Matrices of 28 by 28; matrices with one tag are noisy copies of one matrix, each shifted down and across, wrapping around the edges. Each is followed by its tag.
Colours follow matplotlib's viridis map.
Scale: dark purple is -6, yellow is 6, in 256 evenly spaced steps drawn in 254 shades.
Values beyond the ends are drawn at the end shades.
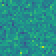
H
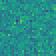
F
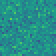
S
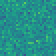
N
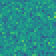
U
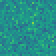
S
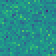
S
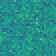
U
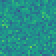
N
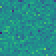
N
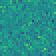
N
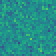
U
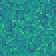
H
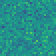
N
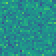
H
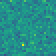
U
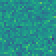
H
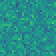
H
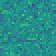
H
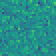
H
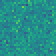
F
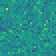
F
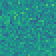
S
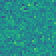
S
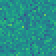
H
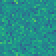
F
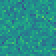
H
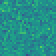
U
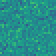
S
